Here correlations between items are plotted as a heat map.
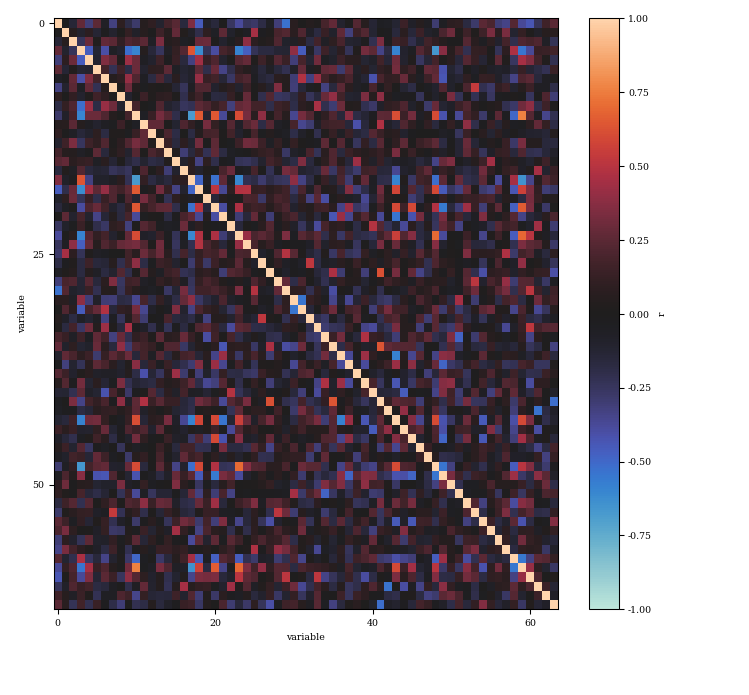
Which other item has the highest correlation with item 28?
53
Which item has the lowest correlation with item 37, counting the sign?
49
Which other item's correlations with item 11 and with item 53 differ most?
41
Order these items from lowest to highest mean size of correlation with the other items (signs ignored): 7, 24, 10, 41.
7, 24, 41, 10
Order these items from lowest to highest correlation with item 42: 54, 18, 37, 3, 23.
3, 54, 18, 37, 23
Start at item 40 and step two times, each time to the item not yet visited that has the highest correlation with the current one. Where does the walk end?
61
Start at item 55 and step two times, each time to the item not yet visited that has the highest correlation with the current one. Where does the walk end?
38
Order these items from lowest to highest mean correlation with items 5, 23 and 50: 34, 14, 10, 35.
14, 34, 35, 10
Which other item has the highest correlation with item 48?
23
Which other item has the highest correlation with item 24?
18
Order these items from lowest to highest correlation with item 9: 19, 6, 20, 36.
20, 19, 36, 6
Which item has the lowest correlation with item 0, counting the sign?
29
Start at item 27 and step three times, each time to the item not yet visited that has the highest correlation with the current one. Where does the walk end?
8
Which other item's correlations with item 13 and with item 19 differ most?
34
